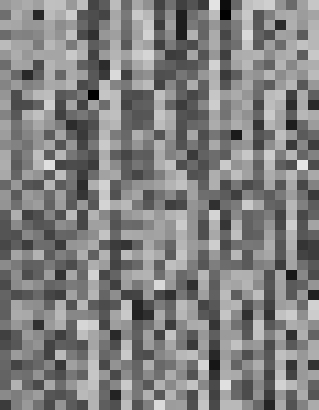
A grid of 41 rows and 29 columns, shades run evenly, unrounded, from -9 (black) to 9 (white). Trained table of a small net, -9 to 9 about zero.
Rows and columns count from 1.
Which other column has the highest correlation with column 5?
11
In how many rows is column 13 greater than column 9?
19
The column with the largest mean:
26
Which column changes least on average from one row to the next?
1
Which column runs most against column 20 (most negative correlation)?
21
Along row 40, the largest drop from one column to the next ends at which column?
20
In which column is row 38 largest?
9
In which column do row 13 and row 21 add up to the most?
10
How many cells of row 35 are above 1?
12
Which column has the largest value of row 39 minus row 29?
18
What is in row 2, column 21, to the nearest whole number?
-9
